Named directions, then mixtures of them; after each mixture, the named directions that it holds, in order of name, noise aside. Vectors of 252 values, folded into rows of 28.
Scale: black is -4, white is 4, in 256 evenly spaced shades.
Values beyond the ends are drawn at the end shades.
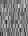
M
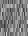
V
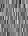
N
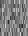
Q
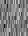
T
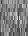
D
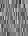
N.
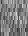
D.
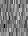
T, V.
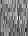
D.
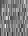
M, N, Q.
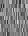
N.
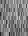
D, M, T.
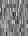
N, Q, V.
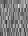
M.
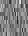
N.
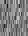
T.
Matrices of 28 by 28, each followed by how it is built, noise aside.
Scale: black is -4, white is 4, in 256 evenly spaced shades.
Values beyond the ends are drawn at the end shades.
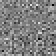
low rank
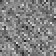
Toeplitz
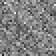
Toeplitz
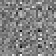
low rank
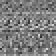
repeating columns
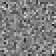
uneven columns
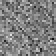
Toeplitz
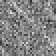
Toeplitz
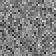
Toeplitz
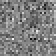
low rank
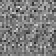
repeating columns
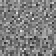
repeating columns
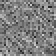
Toeplitz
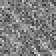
Toeplitz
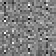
uneven columns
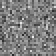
repeating columns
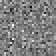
uneven columns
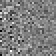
uneven columns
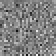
low rank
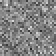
Toeplitz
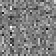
uneven columns
